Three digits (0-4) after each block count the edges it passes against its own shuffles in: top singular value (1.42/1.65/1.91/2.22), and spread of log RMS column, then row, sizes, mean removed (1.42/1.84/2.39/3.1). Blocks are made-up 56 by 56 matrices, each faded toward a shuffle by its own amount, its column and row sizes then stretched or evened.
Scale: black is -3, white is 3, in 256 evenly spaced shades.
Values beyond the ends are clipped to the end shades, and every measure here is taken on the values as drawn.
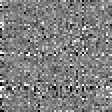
2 3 3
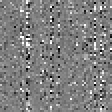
0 4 1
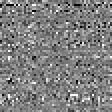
2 2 3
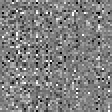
2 3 0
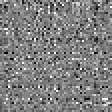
3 1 3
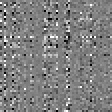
2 4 2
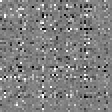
2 3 3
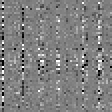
4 4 2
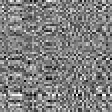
4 0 3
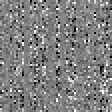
0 4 0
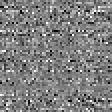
2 1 4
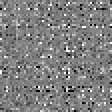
1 2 4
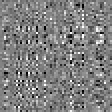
4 4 2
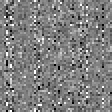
1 4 0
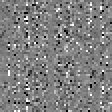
0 4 1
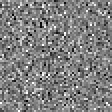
3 1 0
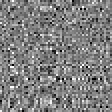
4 1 2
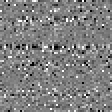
3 0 3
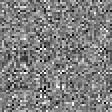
3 2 1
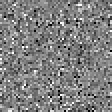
1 2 1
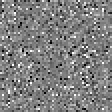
0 2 1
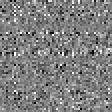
2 1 3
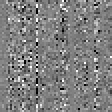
2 4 1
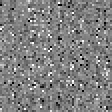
1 2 0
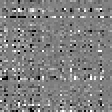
2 3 4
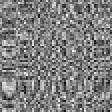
4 3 0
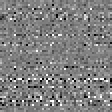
4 1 4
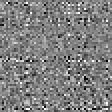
3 2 3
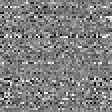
2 1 4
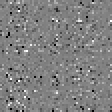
0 2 1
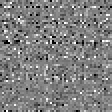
2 1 3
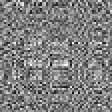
4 1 3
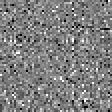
3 1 0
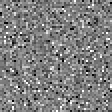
1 0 0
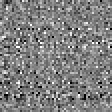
2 1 3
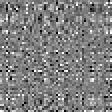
4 3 2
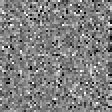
1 1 1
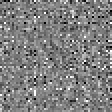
0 3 3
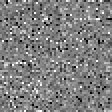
1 0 1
